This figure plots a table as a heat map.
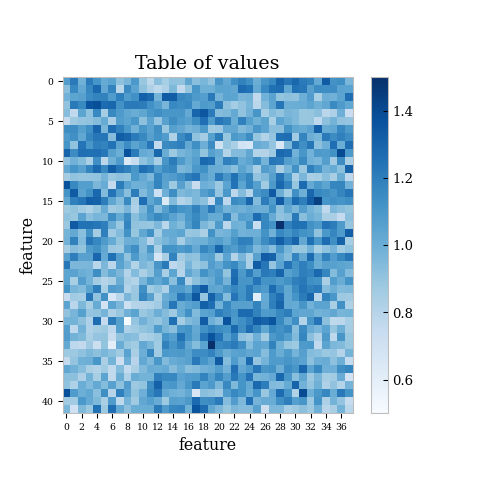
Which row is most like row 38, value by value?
17
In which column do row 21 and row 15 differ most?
33
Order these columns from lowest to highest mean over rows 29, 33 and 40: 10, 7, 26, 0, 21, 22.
7, 0, 10, 26, 21, 22
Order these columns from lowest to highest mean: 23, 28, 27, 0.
0, 23, 27, 28
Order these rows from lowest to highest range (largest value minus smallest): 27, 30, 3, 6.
6, 3, 27, 30
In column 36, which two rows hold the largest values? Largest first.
9, 20
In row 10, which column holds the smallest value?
8
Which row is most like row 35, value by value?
40
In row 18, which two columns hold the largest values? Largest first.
28, 1
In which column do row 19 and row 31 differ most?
37
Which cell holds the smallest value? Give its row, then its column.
30, 8
